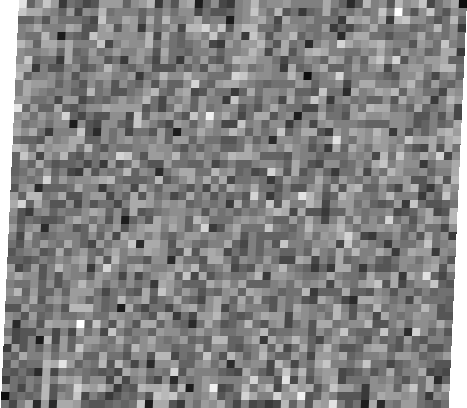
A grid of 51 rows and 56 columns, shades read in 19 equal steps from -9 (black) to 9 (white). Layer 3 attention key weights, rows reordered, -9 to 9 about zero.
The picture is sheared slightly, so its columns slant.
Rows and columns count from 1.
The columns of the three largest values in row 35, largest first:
53, 23, 32
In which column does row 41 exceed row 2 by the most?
10
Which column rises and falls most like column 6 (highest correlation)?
18
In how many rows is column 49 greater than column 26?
21
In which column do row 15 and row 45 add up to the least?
36
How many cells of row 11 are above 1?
13
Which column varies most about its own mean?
48
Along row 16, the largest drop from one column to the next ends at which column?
8
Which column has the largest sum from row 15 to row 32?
43
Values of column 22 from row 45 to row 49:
-4 2 6 -6 -2
